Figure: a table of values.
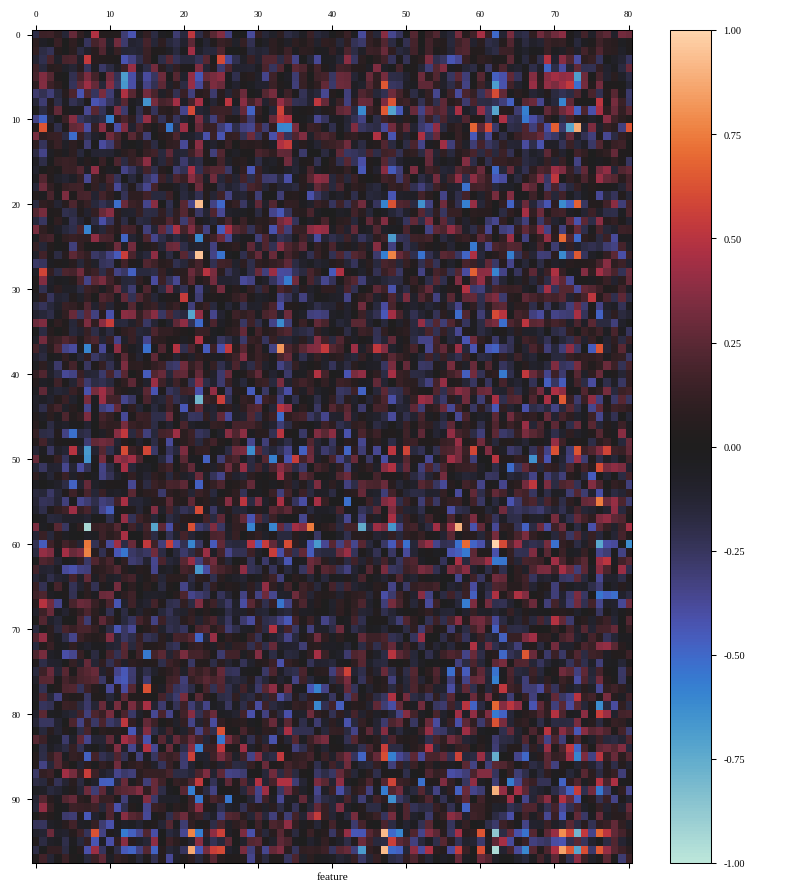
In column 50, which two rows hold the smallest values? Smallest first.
60, 61
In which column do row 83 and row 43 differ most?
25
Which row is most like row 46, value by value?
59
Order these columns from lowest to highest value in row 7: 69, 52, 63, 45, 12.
52, 69, 45, 63, 12
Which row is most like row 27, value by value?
14
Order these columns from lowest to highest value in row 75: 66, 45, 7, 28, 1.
66, 28, 45, 1, 7
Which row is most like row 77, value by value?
15
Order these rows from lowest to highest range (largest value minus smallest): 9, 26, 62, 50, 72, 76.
72, 76, 62, 50, 9, 26
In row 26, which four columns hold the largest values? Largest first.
22, 48, 73, 12
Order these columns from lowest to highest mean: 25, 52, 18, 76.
52, 18, 25, 76
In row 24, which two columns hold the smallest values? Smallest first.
48, 22
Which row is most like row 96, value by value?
94
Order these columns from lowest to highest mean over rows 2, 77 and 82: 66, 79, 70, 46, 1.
1, 66, 70, 46, 79
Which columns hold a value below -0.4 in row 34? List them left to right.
22, 33, 63
